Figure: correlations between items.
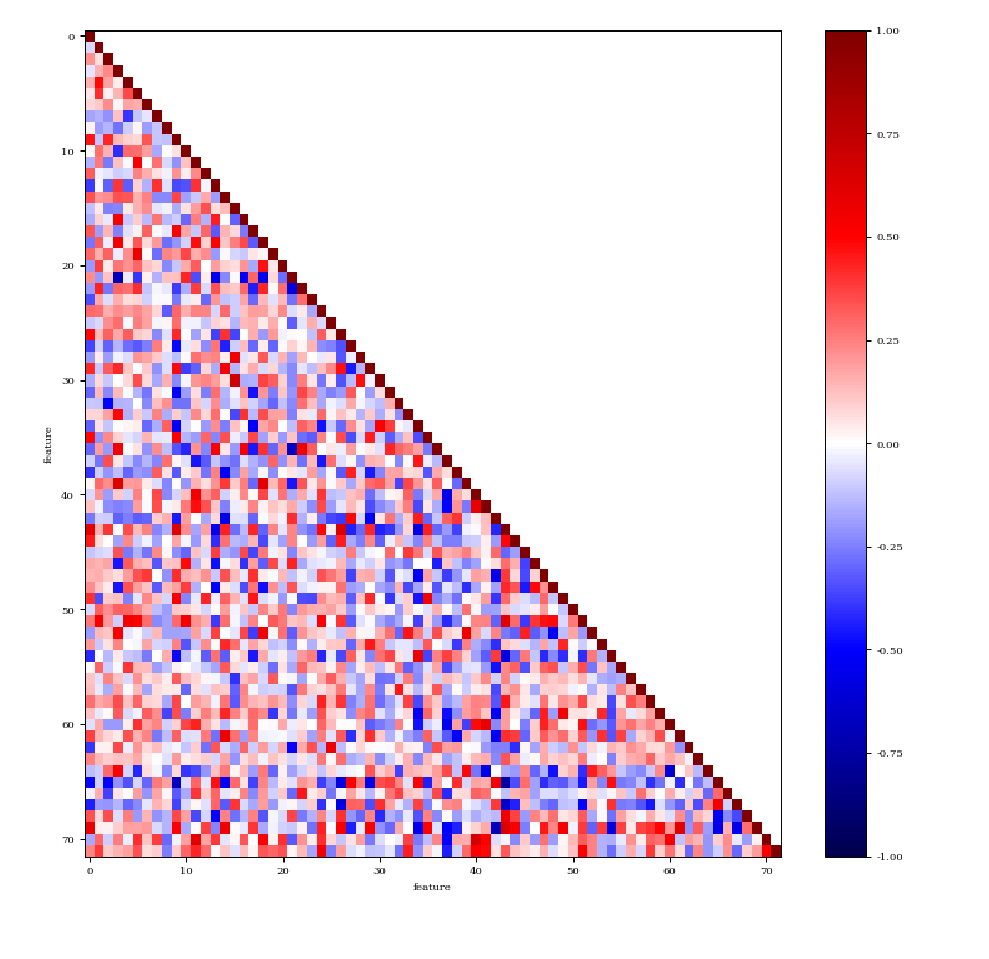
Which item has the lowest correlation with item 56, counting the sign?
15
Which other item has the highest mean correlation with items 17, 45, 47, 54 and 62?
25
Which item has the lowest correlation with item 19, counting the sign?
59
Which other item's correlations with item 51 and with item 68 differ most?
5
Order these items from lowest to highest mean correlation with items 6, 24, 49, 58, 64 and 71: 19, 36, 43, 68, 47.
36, 19, 68, 47, 43
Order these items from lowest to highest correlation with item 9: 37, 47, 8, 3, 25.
8, 37, 3, 25, 47
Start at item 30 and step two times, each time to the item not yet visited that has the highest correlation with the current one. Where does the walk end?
28
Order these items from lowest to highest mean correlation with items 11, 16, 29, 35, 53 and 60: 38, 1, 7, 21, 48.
21, 38, 48, 1, 7
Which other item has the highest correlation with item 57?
32
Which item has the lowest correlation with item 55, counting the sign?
42
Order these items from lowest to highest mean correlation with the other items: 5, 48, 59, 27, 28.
27, 48, 28, 59, 5
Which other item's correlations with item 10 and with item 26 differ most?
29
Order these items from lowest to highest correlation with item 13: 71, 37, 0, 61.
0, 61, 37, 71
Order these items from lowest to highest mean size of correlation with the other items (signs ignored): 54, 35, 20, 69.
20, 35, 54, 69
